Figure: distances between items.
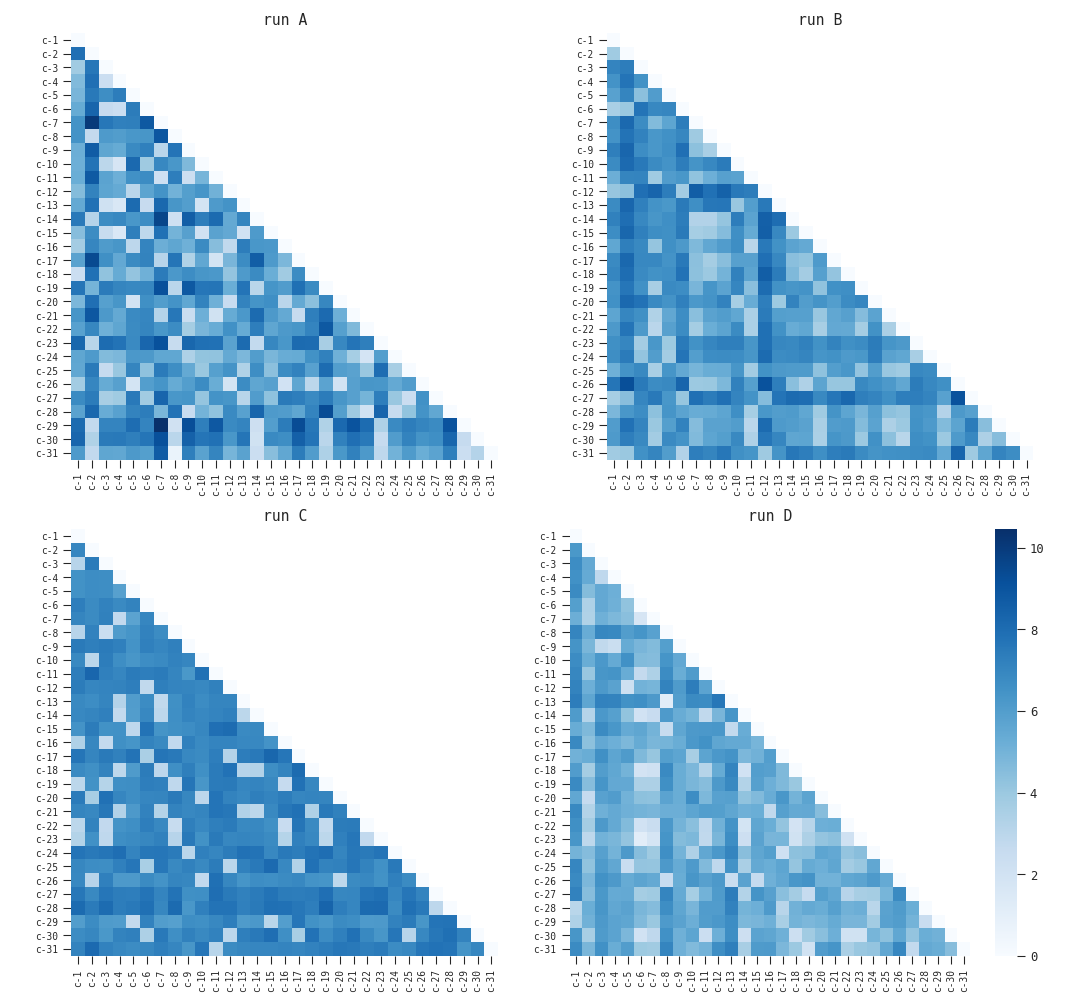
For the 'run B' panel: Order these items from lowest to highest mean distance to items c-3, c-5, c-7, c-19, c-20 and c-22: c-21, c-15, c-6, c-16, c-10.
c-21, c-16, c-15, c-10, c-6
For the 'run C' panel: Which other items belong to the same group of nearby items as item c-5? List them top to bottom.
c-15, c-29
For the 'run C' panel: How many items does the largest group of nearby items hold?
7
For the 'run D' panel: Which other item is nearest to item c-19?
c-31
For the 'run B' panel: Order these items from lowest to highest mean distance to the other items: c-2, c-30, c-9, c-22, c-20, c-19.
c-22, c-30, c-19, c-9, c-20, c-2
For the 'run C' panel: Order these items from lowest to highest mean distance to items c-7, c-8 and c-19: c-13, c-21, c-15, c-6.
c-13, c-21, c-15, c-6
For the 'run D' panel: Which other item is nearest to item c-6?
c-23
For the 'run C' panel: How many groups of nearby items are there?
8
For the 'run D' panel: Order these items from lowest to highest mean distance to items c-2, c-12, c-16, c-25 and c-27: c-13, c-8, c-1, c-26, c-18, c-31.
c-18, c-31, c-26, c-8, c-13, c-1
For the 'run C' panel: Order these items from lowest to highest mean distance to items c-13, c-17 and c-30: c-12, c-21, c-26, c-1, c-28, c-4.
c-12, c-4, c-21, c-26, c-1, c-28
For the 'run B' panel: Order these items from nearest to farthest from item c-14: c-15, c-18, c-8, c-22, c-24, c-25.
c-8, c-15, c-18, c-22, c-25, c-24
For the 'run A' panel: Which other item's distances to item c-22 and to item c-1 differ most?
c-18
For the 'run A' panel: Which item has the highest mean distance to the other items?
c-7
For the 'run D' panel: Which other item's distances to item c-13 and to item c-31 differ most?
c-8
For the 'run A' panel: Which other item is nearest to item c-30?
c-14
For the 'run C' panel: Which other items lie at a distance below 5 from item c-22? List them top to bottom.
c-1, c-3, c-8, c-16, c-19, c-23
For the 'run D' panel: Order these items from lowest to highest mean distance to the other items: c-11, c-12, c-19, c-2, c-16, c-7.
c-7, c-2, c-19, c-11, c-16, c-12
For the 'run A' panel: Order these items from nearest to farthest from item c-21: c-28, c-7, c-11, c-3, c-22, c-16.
c-11, c-7, c-28, c-22, c-16, c-3
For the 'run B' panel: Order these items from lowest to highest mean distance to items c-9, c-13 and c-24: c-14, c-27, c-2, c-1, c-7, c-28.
c-7, c-28, c-14, c-1, c-27, c-2
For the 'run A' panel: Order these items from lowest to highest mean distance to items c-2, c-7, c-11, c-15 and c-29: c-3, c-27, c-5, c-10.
c-10, c-3, c-27, c-5
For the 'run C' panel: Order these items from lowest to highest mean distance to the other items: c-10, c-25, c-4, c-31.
c-4, c-10, c-25, c-31
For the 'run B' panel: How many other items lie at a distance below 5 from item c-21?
10
